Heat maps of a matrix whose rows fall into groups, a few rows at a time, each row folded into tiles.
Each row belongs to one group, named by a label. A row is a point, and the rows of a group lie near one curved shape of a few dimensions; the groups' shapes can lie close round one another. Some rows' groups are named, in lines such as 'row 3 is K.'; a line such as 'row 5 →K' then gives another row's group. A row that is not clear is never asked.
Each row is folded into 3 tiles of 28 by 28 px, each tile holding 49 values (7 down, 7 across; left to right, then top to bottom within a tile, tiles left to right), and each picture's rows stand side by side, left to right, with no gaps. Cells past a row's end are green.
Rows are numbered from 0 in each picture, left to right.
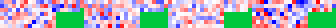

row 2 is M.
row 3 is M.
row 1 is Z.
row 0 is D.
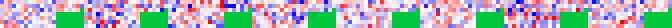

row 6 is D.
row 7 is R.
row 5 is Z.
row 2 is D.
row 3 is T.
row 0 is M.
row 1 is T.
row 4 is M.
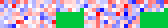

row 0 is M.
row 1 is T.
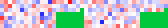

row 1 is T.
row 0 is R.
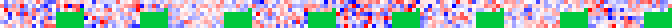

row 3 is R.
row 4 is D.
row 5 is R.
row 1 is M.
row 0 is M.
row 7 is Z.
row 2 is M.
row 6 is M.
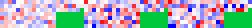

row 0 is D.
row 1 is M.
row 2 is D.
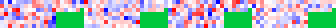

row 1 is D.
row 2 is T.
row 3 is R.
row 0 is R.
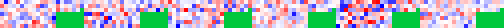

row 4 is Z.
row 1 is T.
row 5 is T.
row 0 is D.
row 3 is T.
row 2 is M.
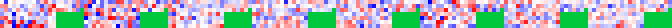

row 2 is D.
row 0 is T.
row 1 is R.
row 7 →D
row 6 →M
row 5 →M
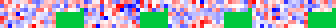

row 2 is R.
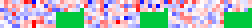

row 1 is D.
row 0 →R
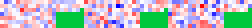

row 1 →R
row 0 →D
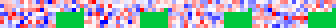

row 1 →T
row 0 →T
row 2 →T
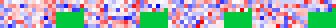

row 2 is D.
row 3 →Z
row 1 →D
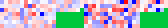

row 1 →T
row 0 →T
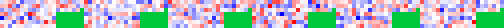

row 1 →D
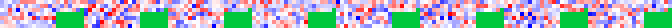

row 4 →M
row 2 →T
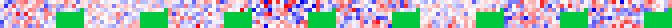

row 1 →T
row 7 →R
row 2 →D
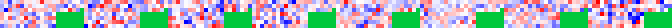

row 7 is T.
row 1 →Z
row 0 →D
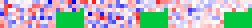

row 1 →R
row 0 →T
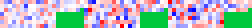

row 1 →T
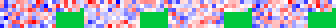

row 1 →R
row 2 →R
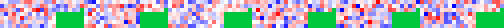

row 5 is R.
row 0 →T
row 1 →R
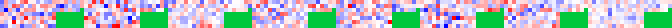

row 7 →D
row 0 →D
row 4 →M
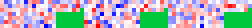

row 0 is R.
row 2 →M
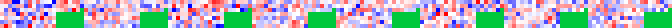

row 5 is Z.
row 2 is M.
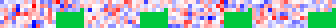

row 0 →Z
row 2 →D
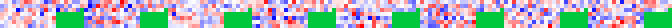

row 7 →R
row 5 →M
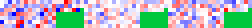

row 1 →M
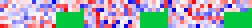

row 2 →D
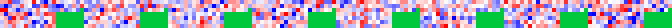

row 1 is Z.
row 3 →T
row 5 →Z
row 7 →T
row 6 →M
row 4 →Z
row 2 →R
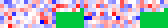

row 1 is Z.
